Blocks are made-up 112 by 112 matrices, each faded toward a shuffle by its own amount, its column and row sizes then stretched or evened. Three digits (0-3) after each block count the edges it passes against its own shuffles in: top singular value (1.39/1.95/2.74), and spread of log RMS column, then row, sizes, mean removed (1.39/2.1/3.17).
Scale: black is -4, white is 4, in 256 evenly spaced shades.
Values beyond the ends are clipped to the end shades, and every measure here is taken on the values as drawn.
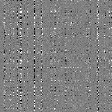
3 3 2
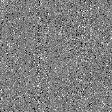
1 2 0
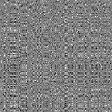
3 2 1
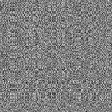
3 1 2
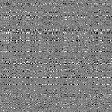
3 1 3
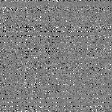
0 2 3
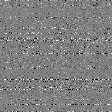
2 0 3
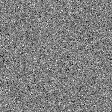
0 0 0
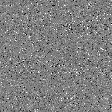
1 0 1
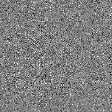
0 2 2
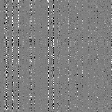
3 3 1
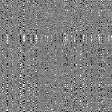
3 3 1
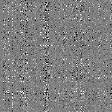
0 3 2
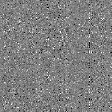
2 2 1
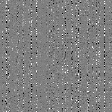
2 3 0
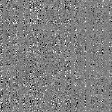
1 3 2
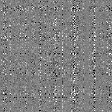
2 3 2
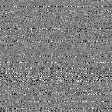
2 0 3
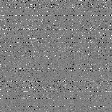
1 1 3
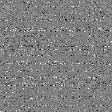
1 1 3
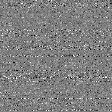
0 0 3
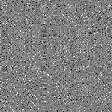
2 0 0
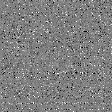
1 1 2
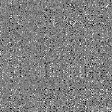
2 2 2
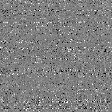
2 0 2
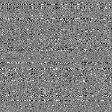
2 1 3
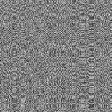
3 2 1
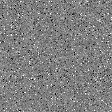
0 1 1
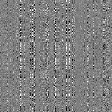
3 3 1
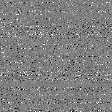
0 0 3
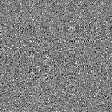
2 0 1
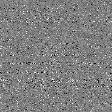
0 1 2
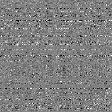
2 1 3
